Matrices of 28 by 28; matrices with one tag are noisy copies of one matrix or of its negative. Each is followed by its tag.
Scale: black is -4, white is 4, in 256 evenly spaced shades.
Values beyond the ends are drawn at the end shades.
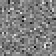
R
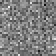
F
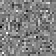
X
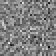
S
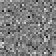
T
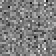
F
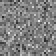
T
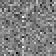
R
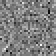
S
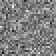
X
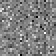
F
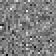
X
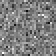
X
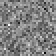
T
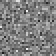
X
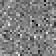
F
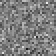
X
